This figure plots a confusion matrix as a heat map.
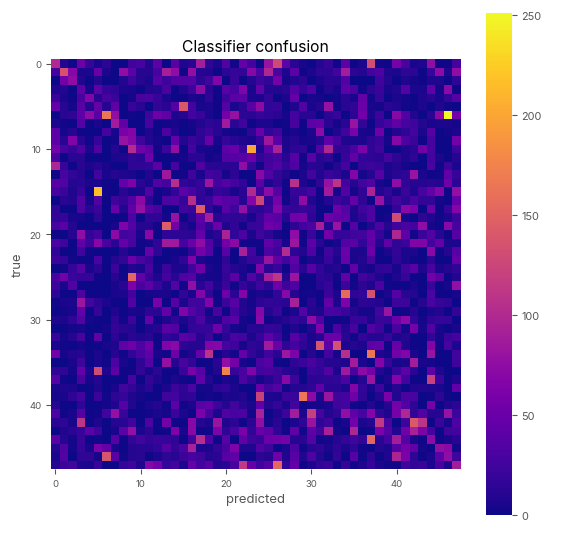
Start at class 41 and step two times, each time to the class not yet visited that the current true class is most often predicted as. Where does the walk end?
24
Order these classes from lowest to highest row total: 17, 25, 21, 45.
45, 25, 17, 21
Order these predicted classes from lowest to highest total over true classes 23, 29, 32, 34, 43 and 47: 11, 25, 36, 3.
36, 3, 11, 25
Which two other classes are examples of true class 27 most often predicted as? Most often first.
34, 37
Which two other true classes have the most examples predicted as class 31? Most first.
33, 19
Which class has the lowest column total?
4
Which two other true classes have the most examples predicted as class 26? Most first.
47, 0
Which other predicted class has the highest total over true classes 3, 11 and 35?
20
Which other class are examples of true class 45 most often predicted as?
16
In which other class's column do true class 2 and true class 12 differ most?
0
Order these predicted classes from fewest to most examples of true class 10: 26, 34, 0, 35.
34, 35, 0, 26
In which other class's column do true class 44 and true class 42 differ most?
37
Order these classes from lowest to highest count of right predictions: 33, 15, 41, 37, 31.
15, 31, 37, 41, 33
